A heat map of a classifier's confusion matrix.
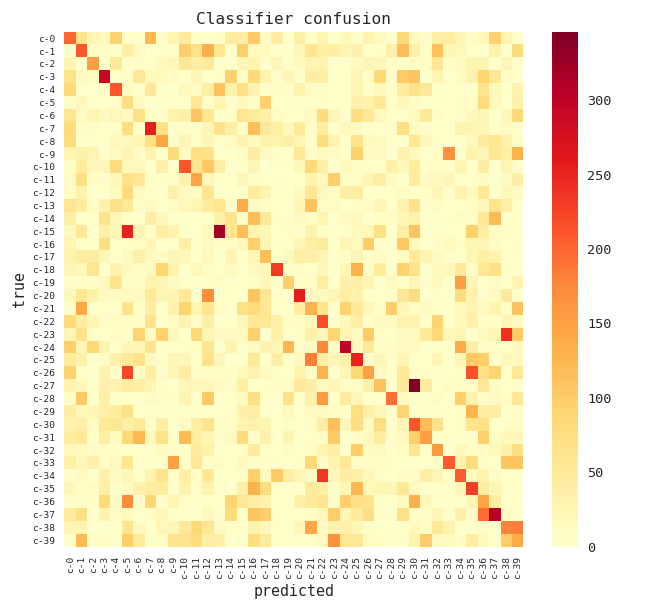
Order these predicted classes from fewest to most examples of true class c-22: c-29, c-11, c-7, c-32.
c-11, c-29, c-7, c-32
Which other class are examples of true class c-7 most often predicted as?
c-16
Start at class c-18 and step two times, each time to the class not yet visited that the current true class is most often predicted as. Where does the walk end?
c-21
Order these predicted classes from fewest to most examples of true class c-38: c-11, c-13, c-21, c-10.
c-13, c-10, c-11, c-21
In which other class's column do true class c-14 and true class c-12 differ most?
c-37
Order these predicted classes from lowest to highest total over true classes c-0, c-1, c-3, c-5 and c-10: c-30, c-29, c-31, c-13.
c-31, c-13, c-30, c-29
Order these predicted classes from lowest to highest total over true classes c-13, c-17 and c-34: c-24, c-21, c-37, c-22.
c-24, c-37, c-21, c-22
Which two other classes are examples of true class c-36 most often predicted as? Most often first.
c-5, c-30
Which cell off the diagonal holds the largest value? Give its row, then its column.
c-27, c-30
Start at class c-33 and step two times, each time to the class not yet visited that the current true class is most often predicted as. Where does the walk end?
c-39
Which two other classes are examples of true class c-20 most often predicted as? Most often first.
c-12, c-16
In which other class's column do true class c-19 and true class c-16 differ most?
c-34
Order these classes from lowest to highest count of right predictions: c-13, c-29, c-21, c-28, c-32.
c-13, c-29, c-21, c-32, c-28
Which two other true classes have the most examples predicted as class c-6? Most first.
c-31, c-23
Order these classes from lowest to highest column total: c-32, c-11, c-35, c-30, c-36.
c-32, c-11, c-35, c-36, c-30
